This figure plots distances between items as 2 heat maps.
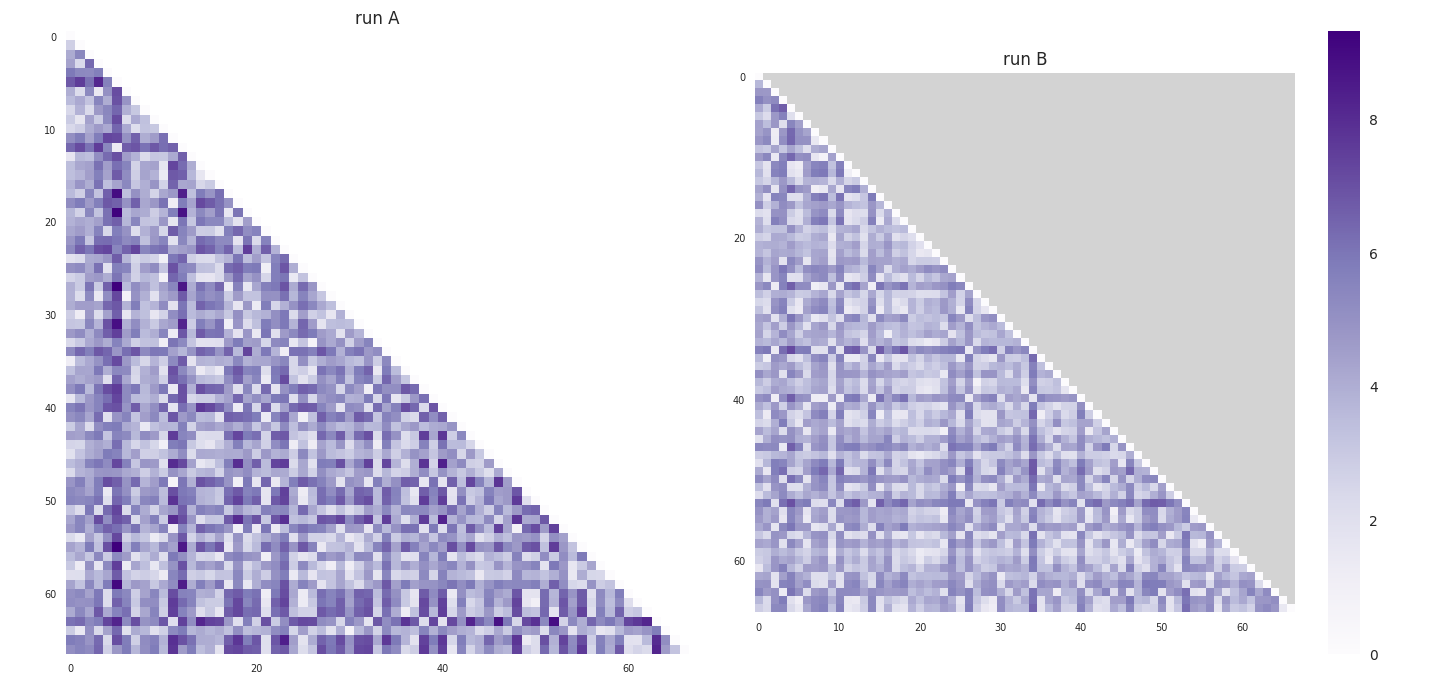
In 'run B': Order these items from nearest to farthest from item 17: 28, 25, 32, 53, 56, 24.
28, 25, 32, 24, 56, 53
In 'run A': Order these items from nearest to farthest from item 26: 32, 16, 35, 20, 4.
16, 35, 4, 20, 32
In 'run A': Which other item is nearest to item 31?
17
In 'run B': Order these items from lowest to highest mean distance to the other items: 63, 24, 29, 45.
29, 45, 63, 24
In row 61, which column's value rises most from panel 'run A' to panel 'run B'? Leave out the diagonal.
50
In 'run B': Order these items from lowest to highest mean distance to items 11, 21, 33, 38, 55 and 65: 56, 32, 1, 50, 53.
1, 32, 50, 56, 53
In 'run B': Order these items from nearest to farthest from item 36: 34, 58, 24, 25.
58, 25, 24, 34
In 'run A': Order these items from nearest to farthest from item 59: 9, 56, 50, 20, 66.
9, 20, 56, 50, 66
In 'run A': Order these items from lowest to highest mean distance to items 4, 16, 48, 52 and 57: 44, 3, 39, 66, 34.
44, 66, 39, 3, 34
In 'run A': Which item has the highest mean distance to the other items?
5
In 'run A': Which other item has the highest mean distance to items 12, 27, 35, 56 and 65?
63
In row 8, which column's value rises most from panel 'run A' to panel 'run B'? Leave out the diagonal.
42
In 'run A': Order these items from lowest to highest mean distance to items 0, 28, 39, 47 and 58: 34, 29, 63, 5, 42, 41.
42, 29, 41, 34, 63, 5
